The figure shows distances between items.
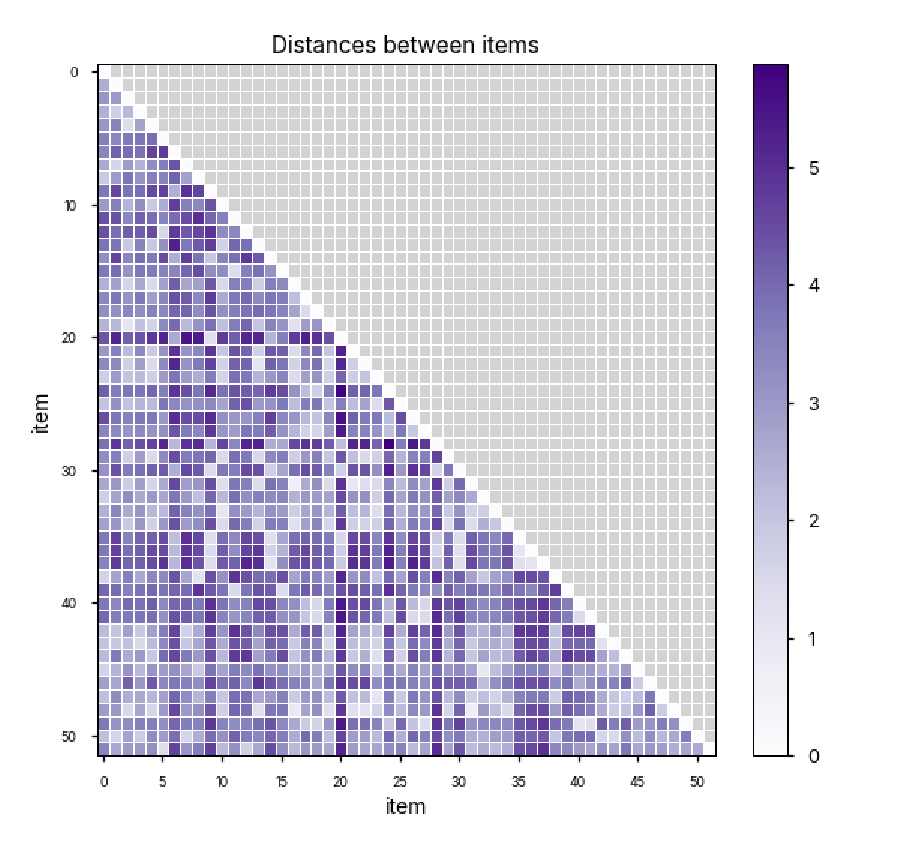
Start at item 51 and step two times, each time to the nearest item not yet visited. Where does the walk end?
12
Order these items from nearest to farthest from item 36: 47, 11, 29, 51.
11, 47, 29, 51
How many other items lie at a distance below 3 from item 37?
8
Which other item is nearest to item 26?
41
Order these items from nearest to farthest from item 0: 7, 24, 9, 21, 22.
7, 21, 22, 9, 24
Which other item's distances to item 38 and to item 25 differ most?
8
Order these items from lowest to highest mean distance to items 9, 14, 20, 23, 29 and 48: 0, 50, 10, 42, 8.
10, 0, 50, 42, 8
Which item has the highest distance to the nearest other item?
6
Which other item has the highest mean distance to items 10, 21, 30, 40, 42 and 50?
20
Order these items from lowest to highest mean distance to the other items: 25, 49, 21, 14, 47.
47, 25, 21, 49, 14
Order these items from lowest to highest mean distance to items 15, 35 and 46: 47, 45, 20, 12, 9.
45, 9, 20, 47, 12
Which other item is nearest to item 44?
23
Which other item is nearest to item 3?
43
